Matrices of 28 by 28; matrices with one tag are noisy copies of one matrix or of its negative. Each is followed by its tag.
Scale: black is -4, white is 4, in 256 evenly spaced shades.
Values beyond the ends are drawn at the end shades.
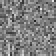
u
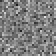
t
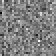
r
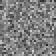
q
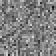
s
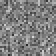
s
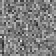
r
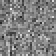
u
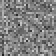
r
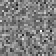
t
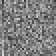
r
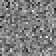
t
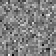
s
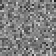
q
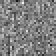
u
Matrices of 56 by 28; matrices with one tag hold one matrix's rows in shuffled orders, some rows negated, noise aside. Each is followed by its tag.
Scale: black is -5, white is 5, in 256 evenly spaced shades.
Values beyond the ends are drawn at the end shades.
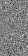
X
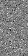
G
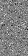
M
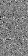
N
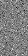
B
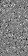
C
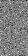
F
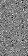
B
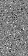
G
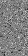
M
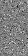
X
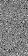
C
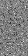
G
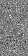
G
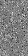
B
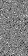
C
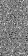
F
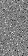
X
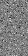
G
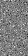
C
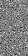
F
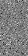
N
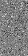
M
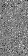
M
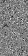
X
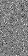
B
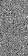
C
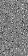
B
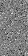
M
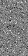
G
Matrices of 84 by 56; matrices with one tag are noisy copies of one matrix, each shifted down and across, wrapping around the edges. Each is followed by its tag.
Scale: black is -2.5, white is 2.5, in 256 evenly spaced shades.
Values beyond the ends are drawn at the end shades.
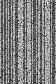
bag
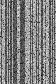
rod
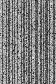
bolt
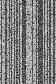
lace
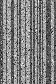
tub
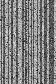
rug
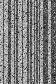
tub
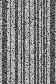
tub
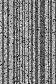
rug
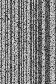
rod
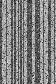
tub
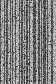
bolt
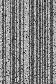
bag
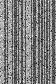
bag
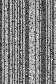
lace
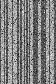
tub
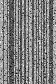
lace
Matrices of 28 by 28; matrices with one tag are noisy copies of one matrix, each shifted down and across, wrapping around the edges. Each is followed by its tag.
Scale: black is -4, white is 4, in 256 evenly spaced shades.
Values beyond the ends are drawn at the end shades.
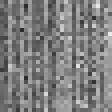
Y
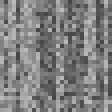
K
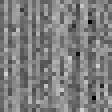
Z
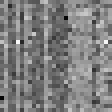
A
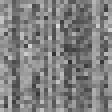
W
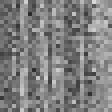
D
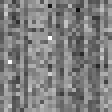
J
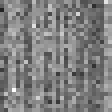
W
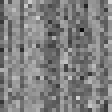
K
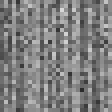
Y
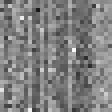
A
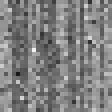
K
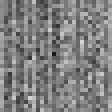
Y
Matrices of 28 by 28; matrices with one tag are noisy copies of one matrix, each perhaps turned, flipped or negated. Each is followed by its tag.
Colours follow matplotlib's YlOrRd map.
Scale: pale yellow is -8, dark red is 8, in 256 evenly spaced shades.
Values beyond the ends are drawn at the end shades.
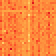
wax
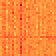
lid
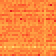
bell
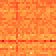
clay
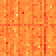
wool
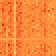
clay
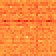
lid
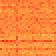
clay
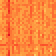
bell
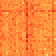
wax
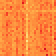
wax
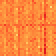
wool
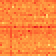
wax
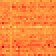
wax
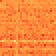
clay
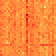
wax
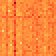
clay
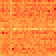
wax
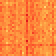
wax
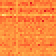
clay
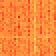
lid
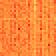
lid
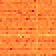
lid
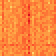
wax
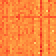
clay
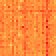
bell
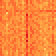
wax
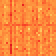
wool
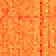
clay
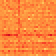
lid
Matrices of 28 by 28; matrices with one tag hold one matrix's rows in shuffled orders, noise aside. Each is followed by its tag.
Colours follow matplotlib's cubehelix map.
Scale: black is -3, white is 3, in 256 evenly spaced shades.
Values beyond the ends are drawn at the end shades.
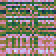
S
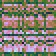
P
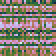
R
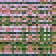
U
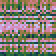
R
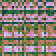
P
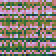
R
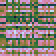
S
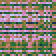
U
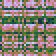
P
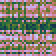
R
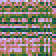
U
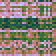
U
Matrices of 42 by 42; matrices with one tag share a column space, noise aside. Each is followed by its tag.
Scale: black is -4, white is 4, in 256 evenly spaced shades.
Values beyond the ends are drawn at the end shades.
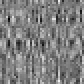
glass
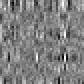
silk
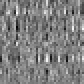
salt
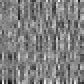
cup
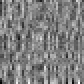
cup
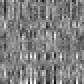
cup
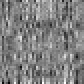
cup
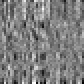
cup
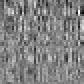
salt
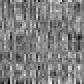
cup
